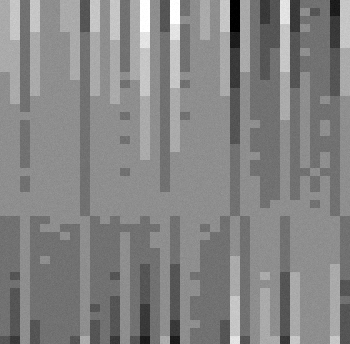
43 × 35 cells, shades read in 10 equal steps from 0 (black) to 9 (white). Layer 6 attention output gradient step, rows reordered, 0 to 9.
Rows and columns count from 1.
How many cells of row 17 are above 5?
2
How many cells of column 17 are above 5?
1
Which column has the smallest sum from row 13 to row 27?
24
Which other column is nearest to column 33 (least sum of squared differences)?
26
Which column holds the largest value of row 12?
15
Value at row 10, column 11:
5
